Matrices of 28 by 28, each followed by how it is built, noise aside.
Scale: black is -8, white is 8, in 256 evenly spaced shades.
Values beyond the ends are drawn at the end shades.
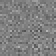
low rank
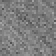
Toeplitz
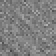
Toeplitz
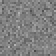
noise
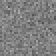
noise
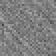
Toeplitz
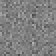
low rank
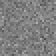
noise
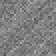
Hankel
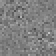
block diagonal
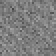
Toeplitz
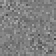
block diagonal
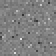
sparse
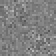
block diagonal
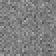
repeating rows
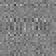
low rank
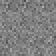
repeating columns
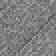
Hankel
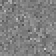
block diagonal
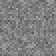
repeating columns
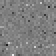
sparse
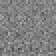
repeating columns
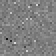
sparse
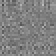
low rank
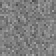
repeating rows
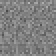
repeating columns
